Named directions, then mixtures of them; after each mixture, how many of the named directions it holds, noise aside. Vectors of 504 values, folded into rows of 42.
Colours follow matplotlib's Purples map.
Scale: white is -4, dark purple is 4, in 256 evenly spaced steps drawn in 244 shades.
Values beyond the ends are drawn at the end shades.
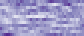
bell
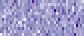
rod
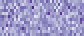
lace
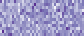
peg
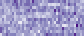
two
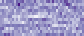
three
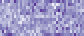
three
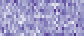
four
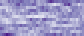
one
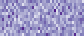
two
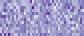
three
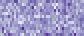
four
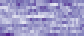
one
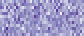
one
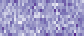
four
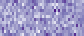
four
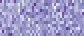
one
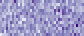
two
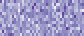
one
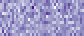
two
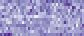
four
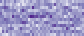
two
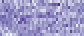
four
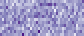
four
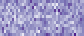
four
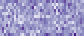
four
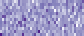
one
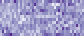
three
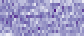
four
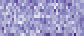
four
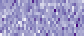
one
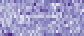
two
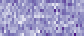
four
